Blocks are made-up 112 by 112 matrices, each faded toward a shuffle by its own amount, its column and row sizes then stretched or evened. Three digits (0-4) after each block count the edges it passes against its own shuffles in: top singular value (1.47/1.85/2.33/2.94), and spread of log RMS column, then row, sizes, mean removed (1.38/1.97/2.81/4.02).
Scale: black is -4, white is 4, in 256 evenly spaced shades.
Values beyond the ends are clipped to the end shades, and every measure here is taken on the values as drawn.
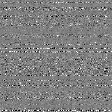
2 1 4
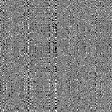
4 3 0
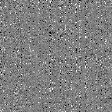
0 3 1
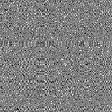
4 0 2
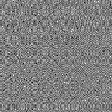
4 0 0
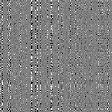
4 4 1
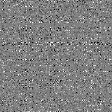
1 2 3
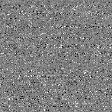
0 0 3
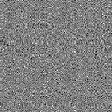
3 1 0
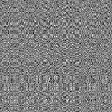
4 2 1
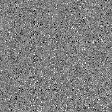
0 2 1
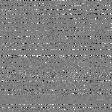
1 1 4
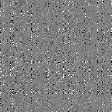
3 3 2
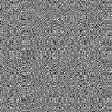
4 2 2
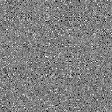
3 1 2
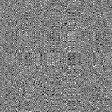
4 2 1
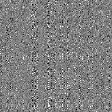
3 3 1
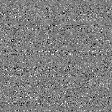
1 0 3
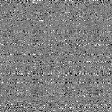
3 1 3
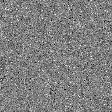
0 1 0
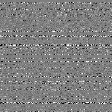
3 0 4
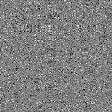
2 0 1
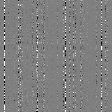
4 4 0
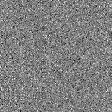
2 0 0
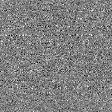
1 0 3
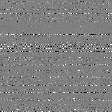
2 0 4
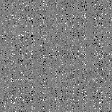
2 3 2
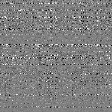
2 1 4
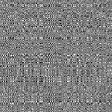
4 2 3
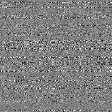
2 0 4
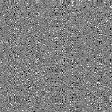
3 2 0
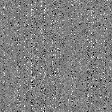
0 3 0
